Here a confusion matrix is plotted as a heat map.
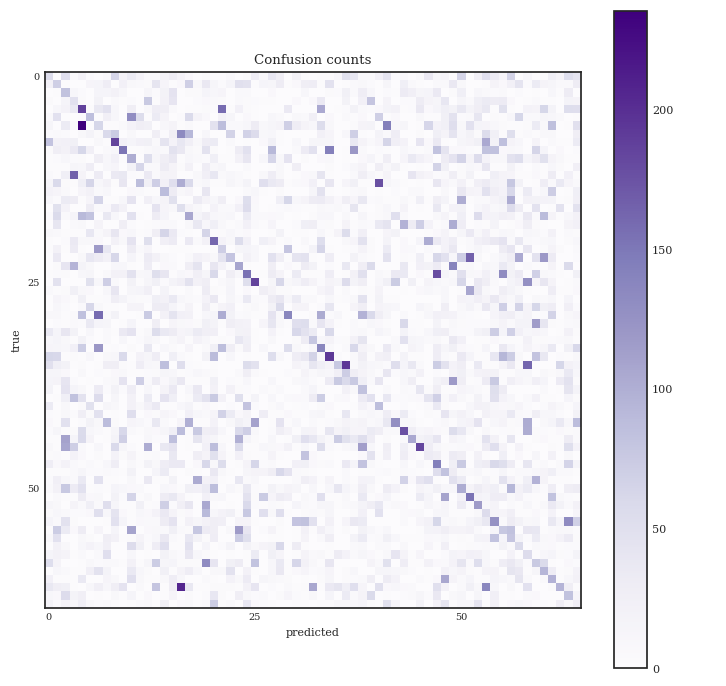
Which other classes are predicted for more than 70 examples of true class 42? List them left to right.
7, 17, 25, 58, 64
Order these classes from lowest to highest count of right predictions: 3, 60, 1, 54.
3, 1, 60, 54
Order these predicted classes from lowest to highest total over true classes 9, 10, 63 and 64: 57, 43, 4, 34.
43, 57, 4, 34
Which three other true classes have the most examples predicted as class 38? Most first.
45, 29, 47
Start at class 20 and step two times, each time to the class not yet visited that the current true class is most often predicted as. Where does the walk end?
31
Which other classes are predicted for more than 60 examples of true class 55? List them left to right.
1, 10, 18, 23, 56
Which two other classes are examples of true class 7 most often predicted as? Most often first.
16, 17
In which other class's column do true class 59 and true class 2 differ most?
19
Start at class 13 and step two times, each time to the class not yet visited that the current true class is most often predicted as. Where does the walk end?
24
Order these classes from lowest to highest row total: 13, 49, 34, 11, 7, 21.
11, 21, 49, 7, 34, 13
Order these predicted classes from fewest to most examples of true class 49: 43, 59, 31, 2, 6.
2, 31, 6, 43, 59
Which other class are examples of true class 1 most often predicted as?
17
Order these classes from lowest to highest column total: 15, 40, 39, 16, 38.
39, 40, 16, 15, 38
